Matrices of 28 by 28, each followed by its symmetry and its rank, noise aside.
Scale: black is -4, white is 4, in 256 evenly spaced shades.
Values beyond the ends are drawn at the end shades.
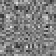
antisymmetric, rank four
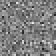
antisymmetric, rank six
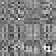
no symmetry, rank three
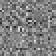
antisymmetric, rank six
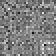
symmetric, rank six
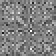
symmetric, rank four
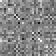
symmetric, rank four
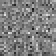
antisymmetric, rank six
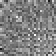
symmetric, rank six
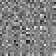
no symmetry, rank four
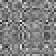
no symmetry, rank three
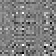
no symmetry, rank four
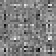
antisymmetric, rank four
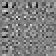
symmetric, rank three
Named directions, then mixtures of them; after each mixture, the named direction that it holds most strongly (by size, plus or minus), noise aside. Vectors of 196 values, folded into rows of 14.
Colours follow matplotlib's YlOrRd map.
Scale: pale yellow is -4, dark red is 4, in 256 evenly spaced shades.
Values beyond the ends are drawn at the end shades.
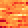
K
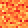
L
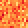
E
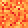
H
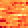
K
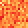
E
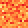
L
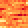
K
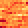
K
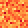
L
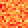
L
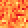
E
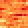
K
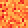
L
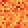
H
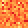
H
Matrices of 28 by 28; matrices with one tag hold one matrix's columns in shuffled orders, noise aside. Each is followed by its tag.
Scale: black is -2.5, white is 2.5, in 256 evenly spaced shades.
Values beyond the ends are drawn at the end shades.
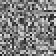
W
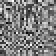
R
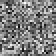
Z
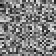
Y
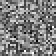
Z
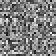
W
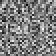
Y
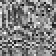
R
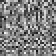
R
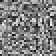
W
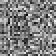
W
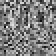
R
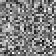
Y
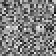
Y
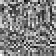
R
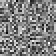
Y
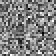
W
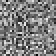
W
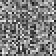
Z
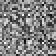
W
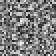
W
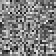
Z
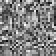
R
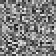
Y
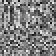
R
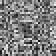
Z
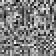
R
